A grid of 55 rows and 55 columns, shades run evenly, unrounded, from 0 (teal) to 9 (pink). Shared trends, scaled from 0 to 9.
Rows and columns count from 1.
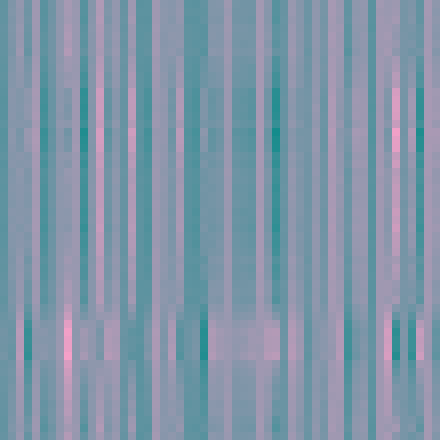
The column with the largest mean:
13
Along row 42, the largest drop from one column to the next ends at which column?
50
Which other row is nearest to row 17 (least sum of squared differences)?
18
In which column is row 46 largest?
9
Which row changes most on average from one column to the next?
17
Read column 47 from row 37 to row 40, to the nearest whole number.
3 3 3 3
